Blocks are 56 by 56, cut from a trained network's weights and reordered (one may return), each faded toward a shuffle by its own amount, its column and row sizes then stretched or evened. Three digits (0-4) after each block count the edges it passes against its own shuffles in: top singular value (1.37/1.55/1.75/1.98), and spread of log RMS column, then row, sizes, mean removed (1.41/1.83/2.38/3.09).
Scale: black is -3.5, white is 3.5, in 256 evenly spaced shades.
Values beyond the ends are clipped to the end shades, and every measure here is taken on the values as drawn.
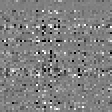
3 3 4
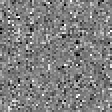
0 3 1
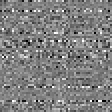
3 0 4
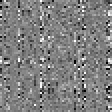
2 4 1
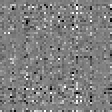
2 3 3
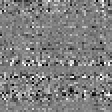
2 2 4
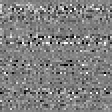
2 0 4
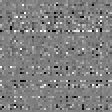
1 2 4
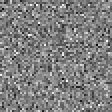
2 0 0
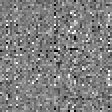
0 3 1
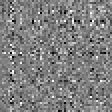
3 3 2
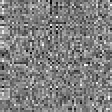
4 2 1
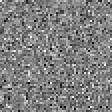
0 0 1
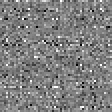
0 1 3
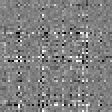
2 3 3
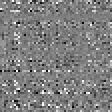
1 2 4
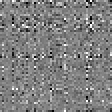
3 3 3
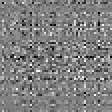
4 2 4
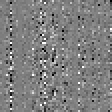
1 4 0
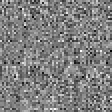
3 0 2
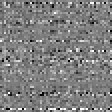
3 1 4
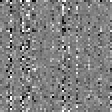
3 4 1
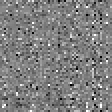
0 3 2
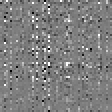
1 4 2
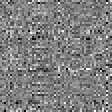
4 2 3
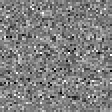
1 0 2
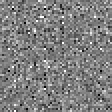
0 1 1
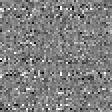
1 1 3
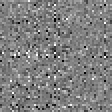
1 3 1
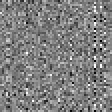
4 3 0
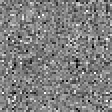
0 1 1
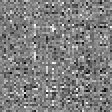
3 3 1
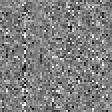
2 3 0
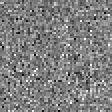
0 0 1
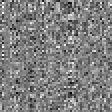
4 3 1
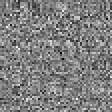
3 0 1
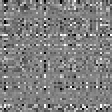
4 3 4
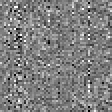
2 3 0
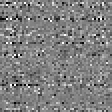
2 1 3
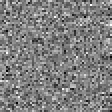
1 1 0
